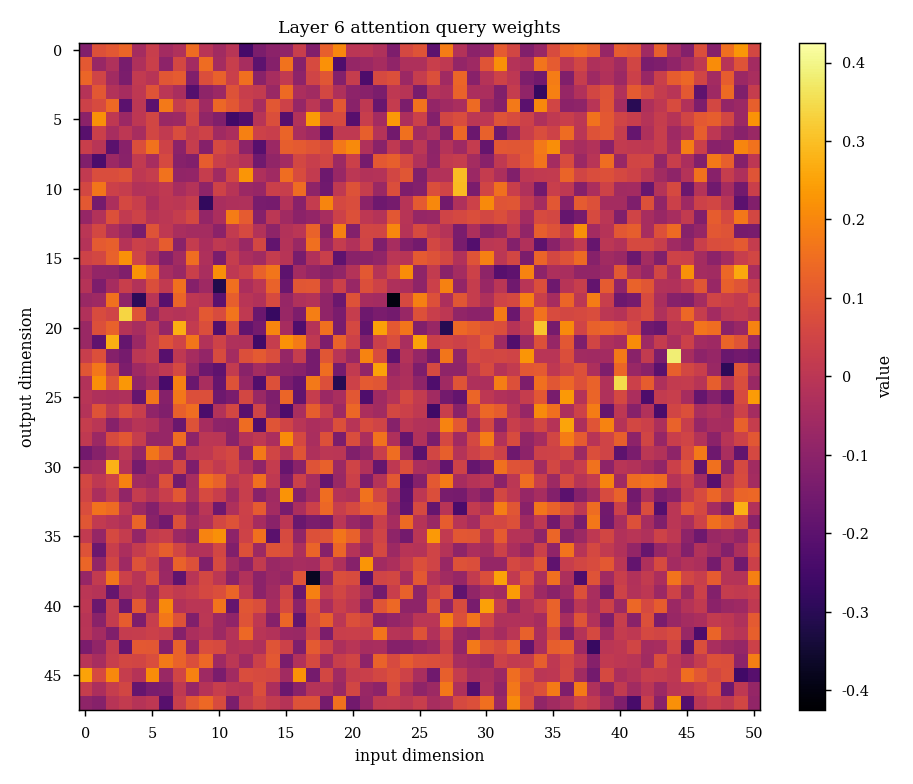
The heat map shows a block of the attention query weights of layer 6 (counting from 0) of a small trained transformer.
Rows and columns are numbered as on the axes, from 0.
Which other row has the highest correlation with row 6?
9
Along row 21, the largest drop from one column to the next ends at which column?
3
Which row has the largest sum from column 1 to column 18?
45
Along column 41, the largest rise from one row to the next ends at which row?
5
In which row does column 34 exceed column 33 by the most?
4
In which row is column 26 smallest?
26
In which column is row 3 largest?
35
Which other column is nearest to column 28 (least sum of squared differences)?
39
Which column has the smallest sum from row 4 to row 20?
13
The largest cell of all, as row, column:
22, 44
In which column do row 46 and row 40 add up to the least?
29
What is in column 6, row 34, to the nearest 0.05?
-0.15
